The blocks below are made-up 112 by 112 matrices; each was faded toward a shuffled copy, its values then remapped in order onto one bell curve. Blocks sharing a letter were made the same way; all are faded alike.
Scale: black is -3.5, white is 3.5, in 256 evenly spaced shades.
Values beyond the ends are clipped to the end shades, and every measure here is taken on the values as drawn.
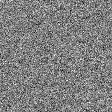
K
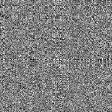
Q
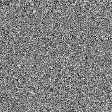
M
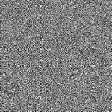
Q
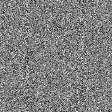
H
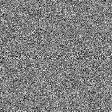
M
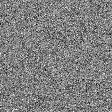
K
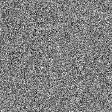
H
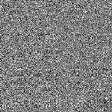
Q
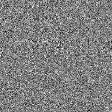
M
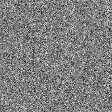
H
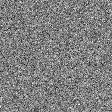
K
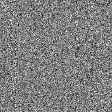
H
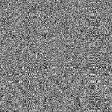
Q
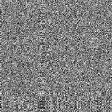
Q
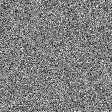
K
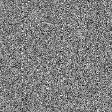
H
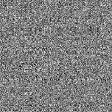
Q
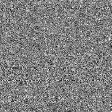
M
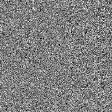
H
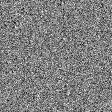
K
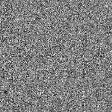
M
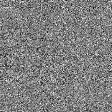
M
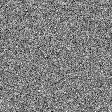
K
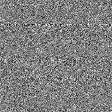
M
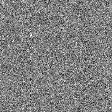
H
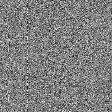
H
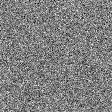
K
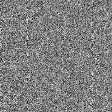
H
